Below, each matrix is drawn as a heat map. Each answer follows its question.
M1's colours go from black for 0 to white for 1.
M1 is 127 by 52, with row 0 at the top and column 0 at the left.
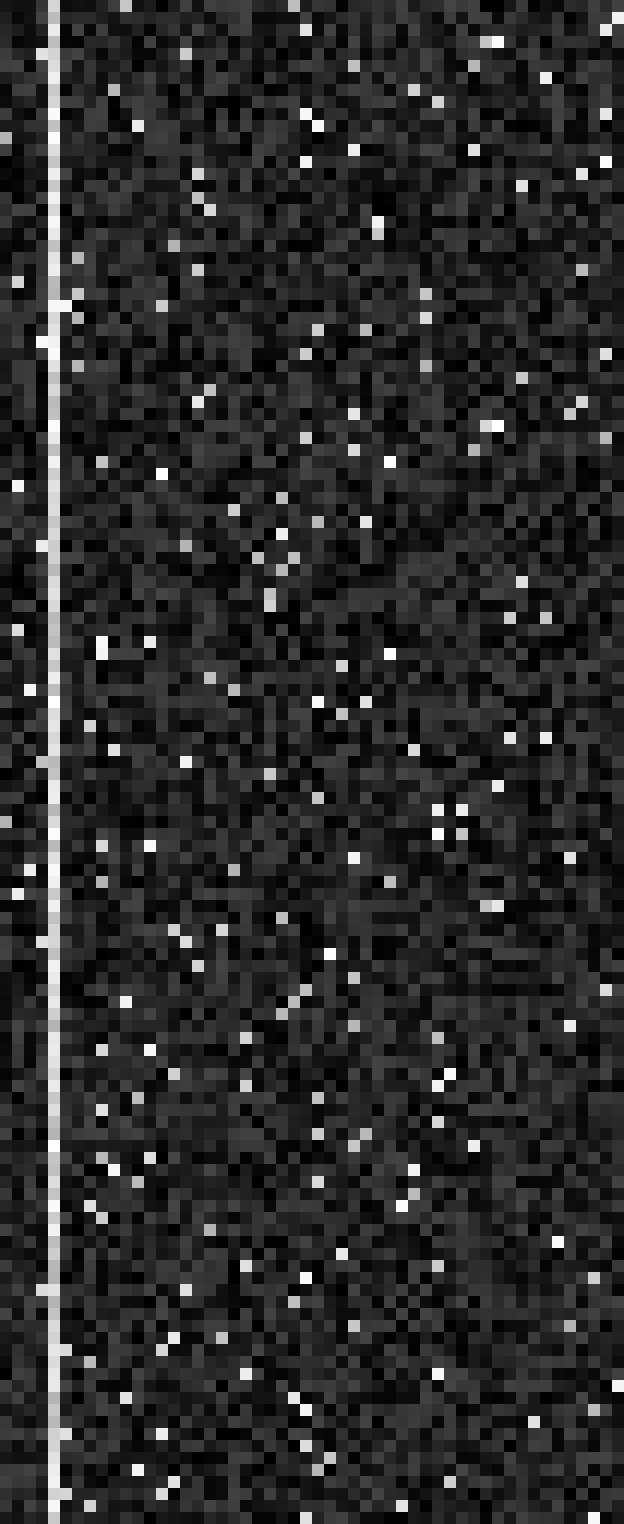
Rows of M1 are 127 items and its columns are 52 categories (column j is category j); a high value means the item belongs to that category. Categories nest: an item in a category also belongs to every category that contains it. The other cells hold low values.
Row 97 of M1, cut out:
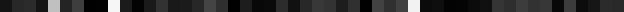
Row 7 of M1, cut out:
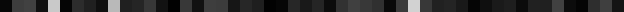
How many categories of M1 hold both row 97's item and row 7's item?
3
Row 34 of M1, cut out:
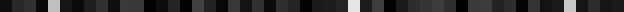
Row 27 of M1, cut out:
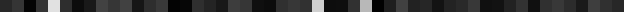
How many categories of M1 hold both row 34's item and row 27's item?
1
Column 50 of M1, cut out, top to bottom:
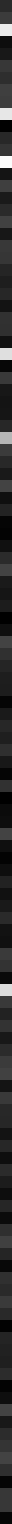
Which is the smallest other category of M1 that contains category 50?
25
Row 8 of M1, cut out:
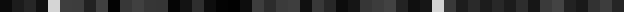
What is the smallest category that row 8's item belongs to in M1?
36
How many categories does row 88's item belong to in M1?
1
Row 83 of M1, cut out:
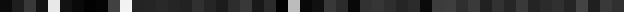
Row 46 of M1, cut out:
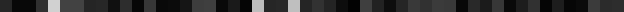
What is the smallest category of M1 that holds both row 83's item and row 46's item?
24
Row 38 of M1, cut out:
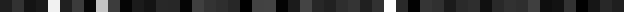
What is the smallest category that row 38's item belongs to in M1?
32
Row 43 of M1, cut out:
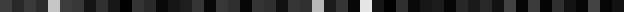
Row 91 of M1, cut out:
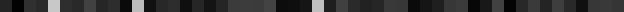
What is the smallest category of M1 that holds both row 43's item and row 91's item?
26
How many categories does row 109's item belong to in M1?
1
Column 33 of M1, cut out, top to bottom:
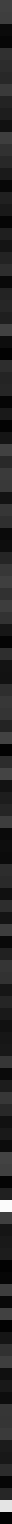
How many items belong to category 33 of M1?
2
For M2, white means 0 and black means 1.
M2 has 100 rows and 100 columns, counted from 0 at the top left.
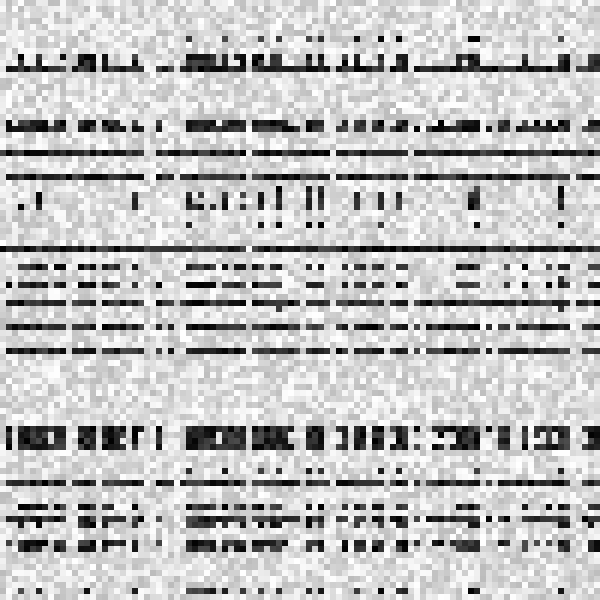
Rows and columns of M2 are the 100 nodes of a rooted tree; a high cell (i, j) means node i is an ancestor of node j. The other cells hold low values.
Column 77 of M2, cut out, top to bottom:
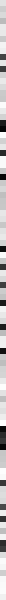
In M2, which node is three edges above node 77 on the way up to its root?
84
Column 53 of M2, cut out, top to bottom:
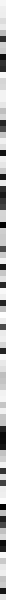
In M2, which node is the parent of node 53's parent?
37
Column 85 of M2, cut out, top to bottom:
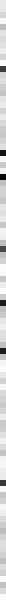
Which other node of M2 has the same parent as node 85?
54
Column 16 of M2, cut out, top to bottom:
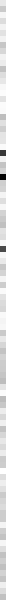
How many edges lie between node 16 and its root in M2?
3
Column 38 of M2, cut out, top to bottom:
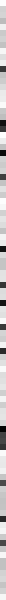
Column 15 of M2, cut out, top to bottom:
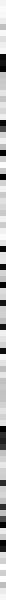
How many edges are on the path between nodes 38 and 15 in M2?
8
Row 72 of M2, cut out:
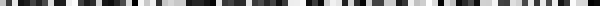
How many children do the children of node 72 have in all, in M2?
2
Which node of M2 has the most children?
74
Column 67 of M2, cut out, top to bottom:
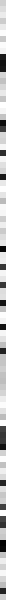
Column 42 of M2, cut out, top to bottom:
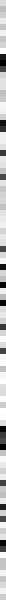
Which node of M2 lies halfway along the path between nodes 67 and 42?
87
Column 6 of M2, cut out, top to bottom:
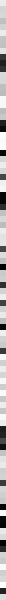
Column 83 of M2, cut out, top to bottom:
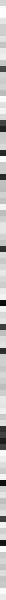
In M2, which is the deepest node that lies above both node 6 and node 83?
73
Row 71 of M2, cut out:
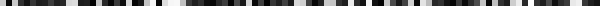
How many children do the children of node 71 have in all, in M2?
8
